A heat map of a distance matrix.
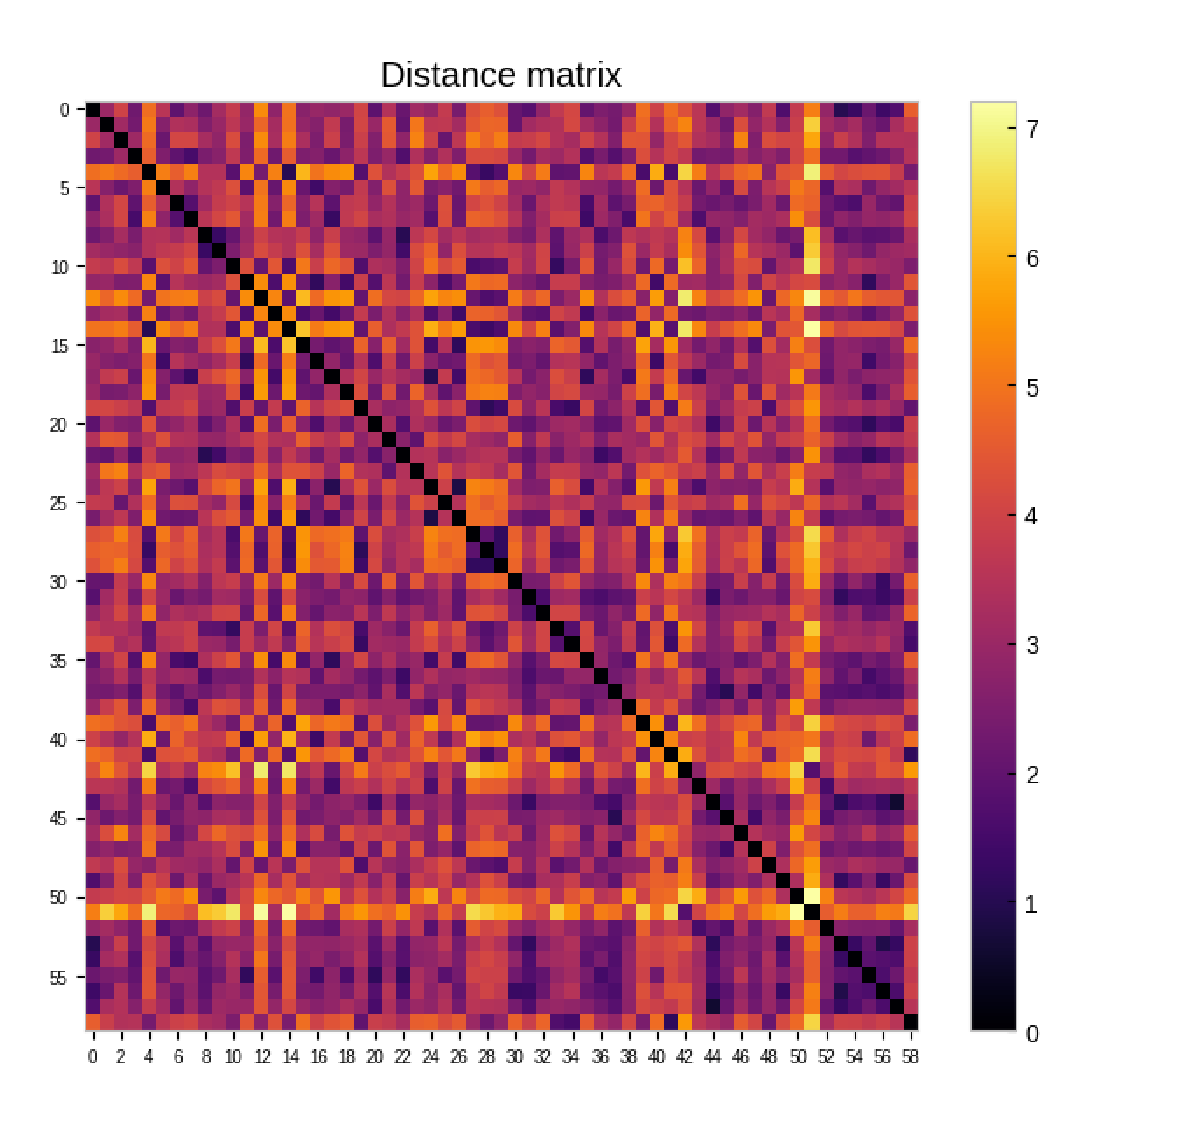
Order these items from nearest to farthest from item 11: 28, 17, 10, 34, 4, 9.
17, 9, 34, 10, 28, 4
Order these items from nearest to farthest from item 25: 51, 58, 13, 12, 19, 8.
13, 8, 19, 58, 51, 12
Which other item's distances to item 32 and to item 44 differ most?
57
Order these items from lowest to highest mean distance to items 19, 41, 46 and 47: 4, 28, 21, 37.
37, 28, 4, 21
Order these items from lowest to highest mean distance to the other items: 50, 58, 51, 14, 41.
58, 41, 14, 50, 51
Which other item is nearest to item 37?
45
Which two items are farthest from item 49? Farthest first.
51, 42
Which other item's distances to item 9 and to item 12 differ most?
50
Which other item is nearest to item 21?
23
